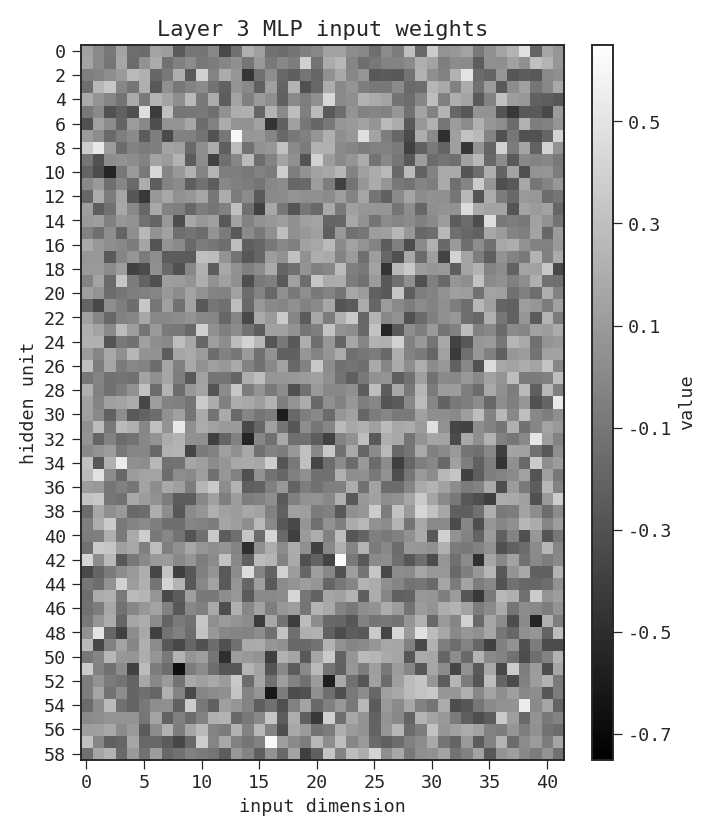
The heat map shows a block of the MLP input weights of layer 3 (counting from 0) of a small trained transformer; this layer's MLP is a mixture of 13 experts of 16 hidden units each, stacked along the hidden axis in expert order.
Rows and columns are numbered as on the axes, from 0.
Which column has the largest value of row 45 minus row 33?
36
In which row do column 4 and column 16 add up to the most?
57
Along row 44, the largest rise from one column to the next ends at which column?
7
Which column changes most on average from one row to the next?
34
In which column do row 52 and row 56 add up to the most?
13
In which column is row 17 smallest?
31
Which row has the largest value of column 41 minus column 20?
29
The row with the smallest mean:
49
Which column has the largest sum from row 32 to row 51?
5
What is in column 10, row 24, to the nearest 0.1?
-0.2
